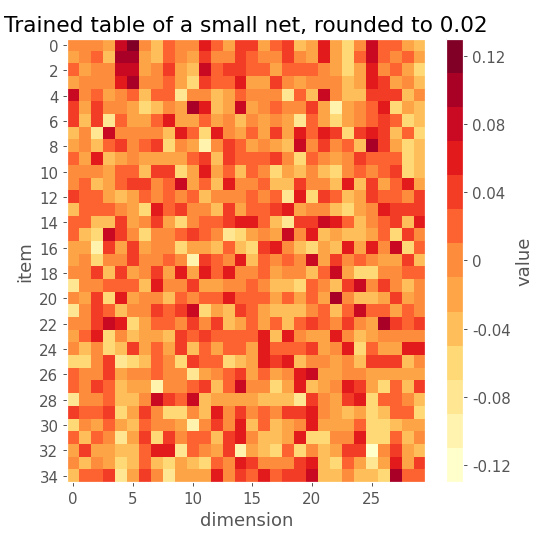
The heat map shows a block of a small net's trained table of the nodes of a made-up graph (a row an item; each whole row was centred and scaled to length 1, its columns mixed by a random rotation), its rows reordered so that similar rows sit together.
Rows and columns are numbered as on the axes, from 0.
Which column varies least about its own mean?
1
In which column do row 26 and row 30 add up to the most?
20
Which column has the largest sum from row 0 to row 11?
25
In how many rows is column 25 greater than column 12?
19
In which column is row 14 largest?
21
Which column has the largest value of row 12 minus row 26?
10
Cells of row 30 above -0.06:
26
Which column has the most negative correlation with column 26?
6
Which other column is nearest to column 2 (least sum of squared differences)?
15
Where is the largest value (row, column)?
0, 5
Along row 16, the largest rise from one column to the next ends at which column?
3
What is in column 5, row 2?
0.08
